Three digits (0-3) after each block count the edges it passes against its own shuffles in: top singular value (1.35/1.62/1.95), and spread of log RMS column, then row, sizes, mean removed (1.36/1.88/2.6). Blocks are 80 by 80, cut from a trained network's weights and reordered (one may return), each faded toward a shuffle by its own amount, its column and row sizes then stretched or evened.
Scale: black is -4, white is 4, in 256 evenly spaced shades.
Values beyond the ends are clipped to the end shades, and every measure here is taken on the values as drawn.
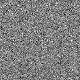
0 0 1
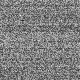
1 0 1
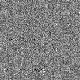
2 0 1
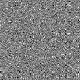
3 1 1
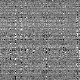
3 3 2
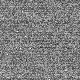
1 0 1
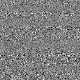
1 0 3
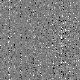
0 3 0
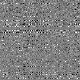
3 1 3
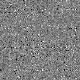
0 1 2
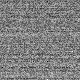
2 0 2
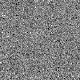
0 1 1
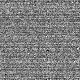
3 1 1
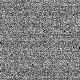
1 1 0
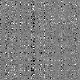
2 3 2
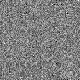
2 0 0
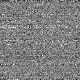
1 1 3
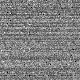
3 0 2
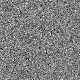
0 0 0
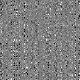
3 3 1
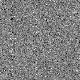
1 1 1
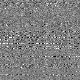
1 0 3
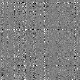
1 3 2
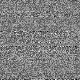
0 1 3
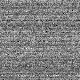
3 0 2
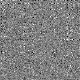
0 2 2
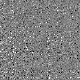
1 2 2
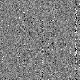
2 2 0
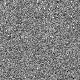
0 1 0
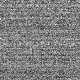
2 1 1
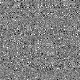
2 0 2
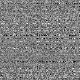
1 2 3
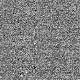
0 2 0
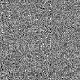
2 2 0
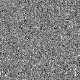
0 1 1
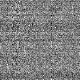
2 3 0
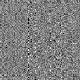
3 2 1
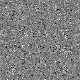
1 1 1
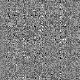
0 3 2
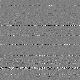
2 0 3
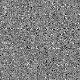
1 1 2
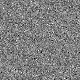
0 0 1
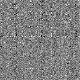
1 2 2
